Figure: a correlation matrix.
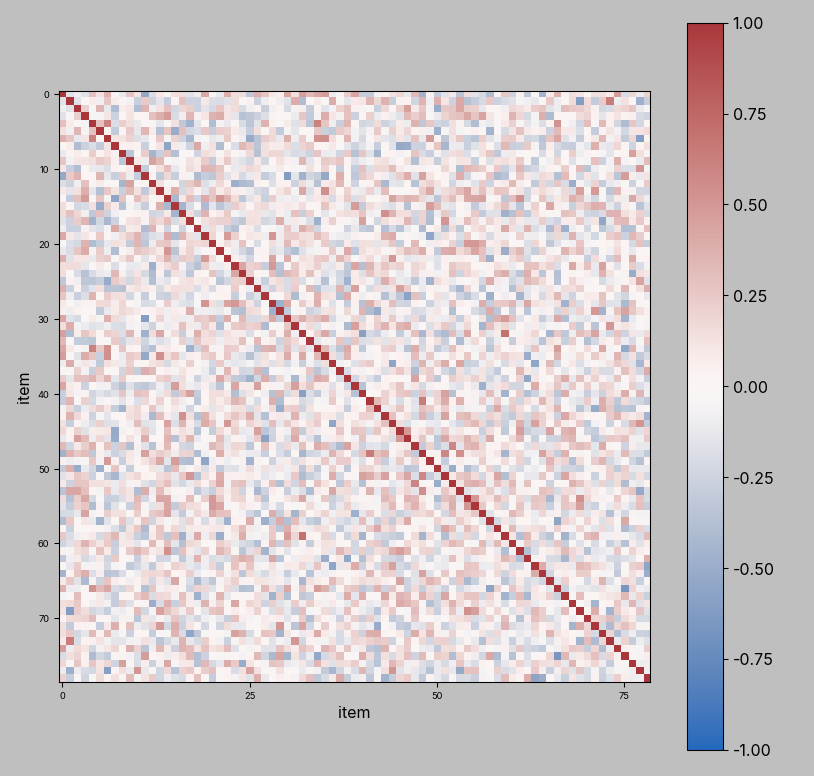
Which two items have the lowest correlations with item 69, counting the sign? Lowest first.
1, 73
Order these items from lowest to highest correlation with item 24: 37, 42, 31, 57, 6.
37, 6, 57, 42, 31
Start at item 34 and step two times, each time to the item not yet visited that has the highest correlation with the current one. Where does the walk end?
6
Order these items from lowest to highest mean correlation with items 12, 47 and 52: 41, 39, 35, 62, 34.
39, 41, 62, 34, 35
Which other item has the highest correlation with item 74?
0
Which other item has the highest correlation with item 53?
48
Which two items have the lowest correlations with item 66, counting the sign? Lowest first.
75, 57
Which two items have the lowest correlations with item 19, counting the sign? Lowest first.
49, 15
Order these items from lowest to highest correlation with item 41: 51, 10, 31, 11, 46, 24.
10, 46, 31, 11, 24, 51
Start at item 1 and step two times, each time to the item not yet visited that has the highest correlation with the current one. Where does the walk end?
31
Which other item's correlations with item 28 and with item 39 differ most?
56
